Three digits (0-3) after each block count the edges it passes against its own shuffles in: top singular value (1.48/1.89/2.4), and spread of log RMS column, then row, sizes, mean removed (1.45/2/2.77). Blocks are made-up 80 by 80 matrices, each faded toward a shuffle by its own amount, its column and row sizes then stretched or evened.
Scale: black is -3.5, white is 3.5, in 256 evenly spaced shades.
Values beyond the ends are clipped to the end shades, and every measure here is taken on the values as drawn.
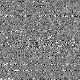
0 0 3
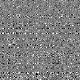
2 1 3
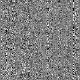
1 3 1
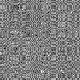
3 0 0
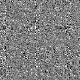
1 2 1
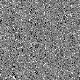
1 2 0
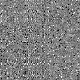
2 1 0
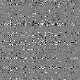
2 2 3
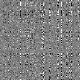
2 3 2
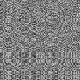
3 1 0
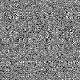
2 0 2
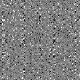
2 2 0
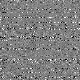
0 0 3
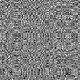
3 0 1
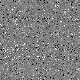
0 1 2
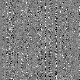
1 3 0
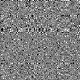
3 1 2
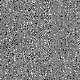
0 2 0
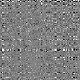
3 2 3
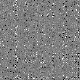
1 2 1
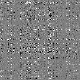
0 3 3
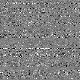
2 0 3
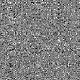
2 1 1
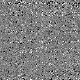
1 2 2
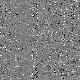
0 2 1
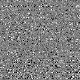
0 1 3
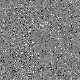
0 2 0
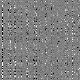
3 3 1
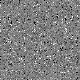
0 2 1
